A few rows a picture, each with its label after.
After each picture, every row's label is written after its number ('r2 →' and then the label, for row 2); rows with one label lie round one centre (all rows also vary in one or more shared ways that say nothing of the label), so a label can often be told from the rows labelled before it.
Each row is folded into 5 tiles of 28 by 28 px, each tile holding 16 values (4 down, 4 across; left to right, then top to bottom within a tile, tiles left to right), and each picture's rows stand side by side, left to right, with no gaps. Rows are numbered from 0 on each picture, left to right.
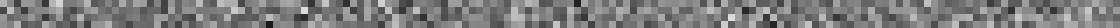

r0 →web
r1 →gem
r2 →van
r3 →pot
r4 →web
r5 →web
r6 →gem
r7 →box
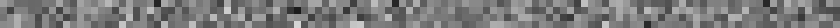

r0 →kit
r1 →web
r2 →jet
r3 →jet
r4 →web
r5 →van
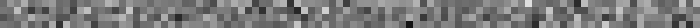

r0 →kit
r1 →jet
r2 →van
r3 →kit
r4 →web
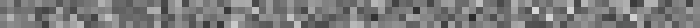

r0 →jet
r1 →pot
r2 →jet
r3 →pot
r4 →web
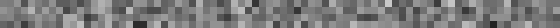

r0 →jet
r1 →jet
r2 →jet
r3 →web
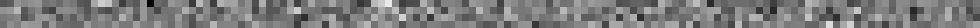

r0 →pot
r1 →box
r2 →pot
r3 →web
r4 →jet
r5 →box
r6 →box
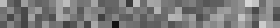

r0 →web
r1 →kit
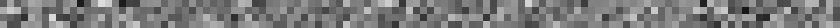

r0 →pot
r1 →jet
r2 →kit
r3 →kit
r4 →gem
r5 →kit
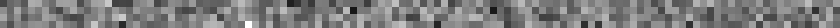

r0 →pot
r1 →jet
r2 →box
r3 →box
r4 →van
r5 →kit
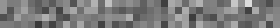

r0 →kit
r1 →pot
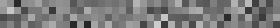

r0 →web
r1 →jet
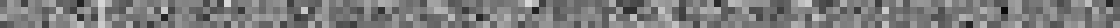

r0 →jet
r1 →van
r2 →van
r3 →kit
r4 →jet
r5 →pot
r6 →van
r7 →pot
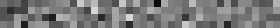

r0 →gem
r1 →web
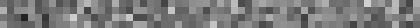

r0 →gem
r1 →gem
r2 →van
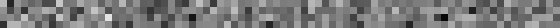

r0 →box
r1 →gem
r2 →pot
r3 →van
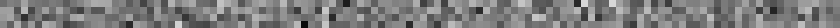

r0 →van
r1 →gem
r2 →van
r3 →pot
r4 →web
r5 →box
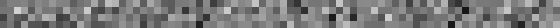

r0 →kit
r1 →kit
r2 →box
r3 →kit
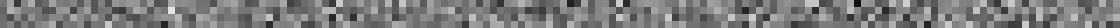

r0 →web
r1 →gem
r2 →box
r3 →jet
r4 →box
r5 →kit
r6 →web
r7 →web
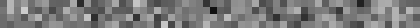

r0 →van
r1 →box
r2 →pot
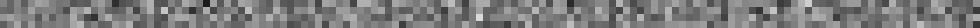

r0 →jet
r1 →van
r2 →gem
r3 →web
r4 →box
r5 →pot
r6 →jet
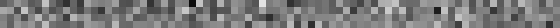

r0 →van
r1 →box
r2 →box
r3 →van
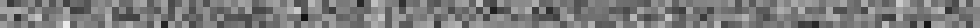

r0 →box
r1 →van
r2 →pot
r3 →box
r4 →jet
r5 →kit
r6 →web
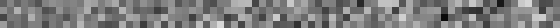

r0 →kit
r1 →jet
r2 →kit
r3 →pot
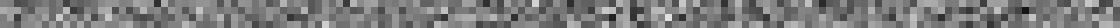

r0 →box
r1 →web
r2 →van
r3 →van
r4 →box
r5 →pot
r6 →gem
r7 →kit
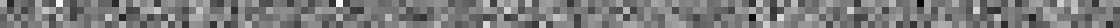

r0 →box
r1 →web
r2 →box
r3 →kit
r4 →box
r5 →box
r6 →web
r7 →gem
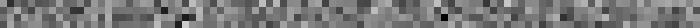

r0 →box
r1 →web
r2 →pot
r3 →van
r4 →kit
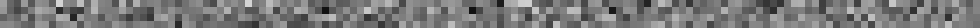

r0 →box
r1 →kit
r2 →kit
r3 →pot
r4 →pot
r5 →jet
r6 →web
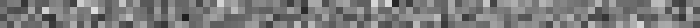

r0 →gem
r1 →gem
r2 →pot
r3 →gem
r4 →jet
